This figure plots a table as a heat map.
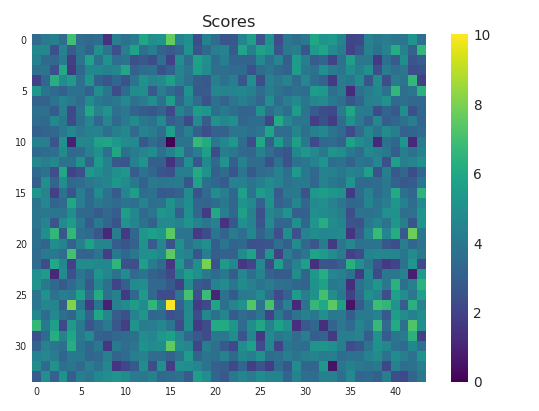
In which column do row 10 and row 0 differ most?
15
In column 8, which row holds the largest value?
10
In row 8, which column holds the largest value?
27
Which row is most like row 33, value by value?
14
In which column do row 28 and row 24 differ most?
32
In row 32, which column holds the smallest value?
33
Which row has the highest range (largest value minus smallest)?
26
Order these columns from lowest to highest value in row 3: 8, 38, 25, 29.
38, 25, 8, 29
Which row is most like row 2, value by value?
7
